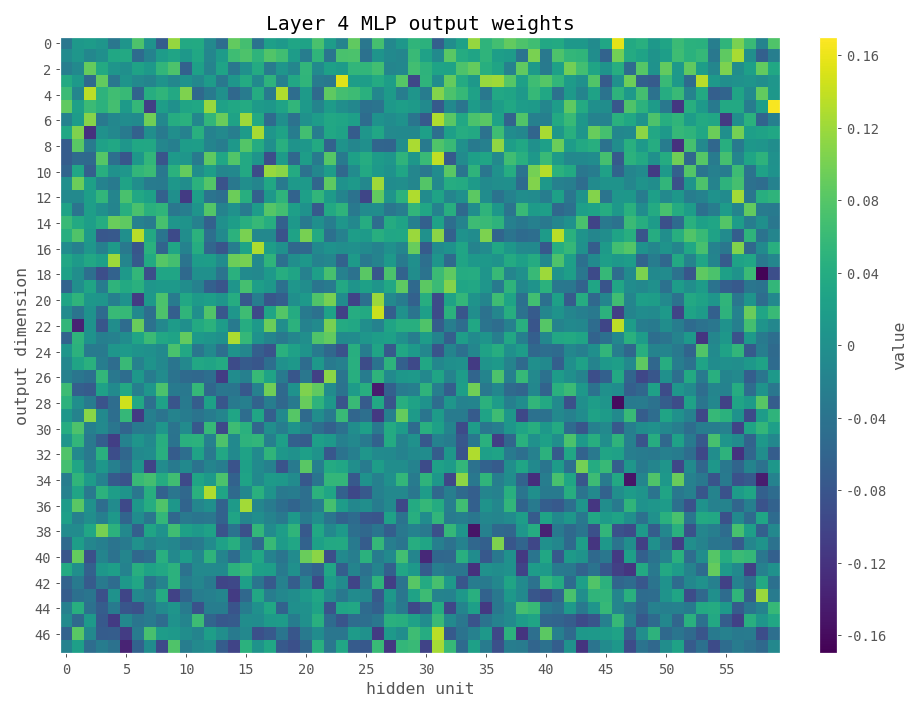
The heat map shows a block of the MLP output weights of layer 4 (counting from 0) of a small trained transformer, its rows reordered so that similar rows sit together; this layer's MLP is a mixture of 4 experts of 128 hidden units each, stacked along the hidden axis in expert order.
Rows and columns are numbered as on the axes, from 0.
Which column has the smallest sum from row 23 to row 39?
53
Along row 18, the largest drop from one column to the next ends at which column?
58
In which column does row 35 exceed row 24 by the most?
12
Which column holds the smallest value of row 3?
29
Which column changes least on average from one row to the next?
37
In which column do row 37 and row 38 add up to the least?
34
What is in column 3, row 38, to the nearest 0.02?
0.1
